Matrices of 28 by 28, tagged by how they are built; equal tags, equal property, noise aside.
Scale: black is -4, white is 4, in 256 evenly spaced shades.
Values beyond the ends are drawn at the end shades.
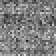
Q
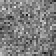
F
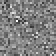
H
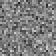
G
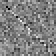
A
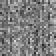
Q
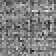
Q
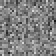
Q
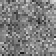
F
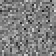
G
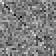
A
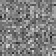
Q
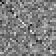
A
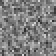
Q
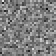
G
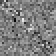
H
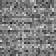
Q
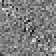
H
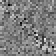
H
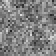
F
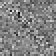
H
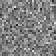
G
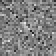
A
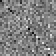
A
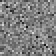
A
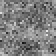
F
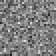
G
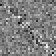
H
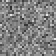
G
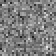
G
